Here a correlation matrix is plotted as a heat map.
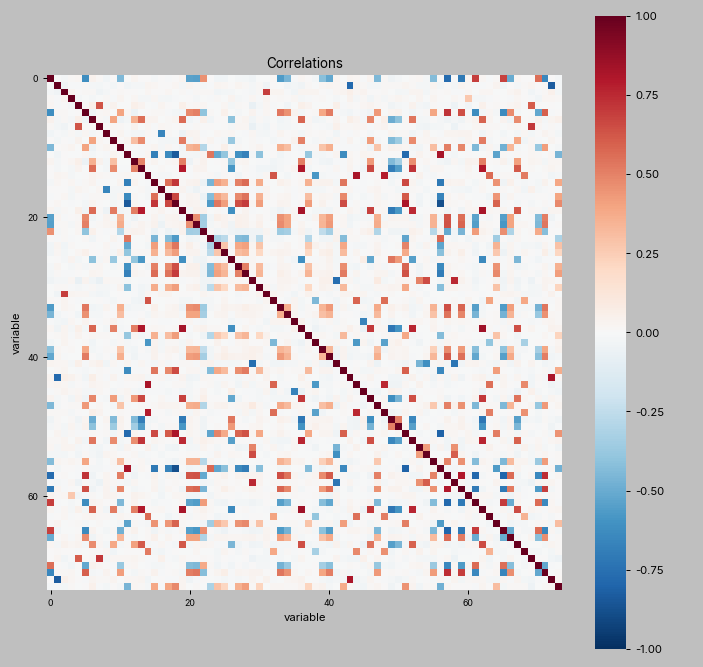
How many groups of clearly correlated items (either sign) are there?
11
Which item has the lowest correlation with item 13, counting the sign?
49
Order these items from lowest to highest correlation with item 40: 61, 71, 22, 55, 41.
61, 22, 41, 55, 71
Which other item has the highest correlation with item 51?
18
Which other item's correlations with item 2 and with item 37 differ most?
31
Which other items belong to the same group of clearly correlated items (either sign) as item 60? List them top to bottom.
3
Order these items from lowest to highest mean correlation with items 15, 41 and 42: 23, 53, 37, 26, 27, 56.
56, 23, 53, 26, 37, 27
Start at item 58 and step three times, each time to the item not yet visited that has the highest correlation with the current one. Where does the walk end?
53
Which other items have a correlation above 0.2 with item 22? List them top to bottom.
0, 61, 65, 70
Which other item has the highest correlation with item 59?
57
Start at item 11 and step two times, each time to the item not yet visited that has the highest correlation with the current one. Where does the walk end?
23
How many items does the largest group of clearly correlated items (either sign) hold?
19
